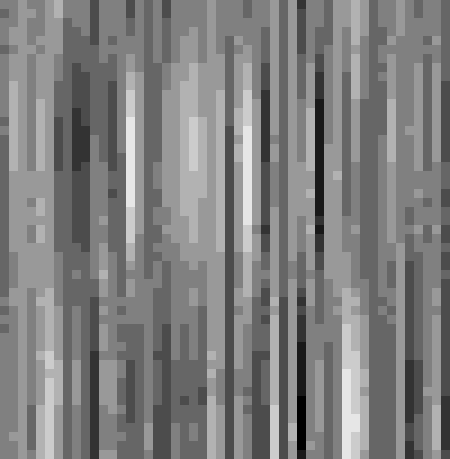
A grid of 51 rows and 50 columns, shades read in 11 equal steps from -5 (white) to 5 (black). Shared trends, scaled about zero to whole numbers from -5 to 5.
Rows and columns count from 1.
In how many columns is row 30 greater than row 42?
15
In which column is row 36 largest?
34
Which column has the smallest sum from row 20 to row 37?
28
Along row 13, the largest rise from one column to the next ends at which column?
36
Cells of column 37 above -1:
36
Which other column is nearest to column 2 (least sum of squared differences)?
35
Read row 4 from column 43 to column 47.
1 0 -1 0 0
